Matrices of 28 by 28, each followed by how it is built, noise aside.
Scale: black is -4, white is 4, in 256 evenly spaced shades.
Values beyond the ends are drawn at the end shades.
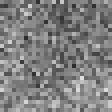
smooth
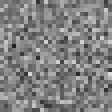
noise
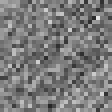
Hankel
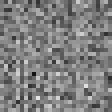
blocks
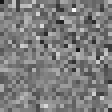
upper triangular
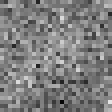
smooth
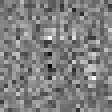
low rank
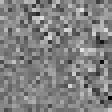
upper triangular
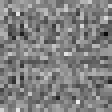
blocks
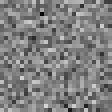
noise
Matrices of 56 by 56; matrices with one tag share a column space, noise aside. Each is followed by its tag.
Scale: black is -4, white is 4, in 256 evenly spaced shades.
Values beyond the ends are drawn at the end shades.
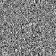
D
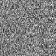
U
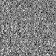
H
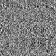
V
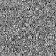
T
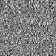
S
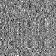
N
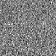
H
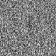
H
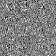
U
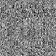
N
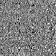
D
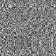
V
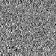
D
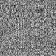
N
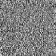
D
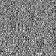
H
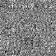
V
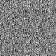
S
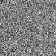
D
